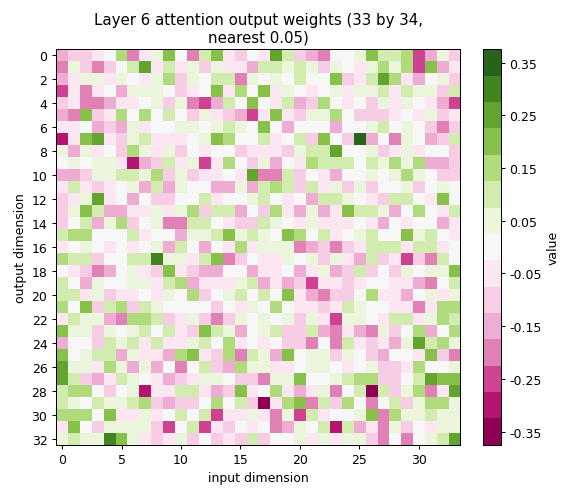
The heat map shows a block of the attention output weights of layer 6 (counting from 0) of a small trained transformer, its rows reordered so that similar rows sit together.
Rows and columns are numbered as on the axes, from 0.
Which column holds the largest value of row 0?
18
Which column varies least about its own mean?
24
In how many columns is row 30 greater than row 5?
20
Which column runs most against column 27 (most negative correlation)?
4
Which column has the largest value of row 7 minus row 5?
25
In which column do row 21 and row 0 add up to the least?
30
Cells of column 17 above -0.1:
27
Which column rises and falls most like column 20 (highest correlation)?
13
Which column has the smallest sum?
23
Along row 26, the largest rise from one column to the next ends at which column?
15
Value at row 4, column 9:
-0.1
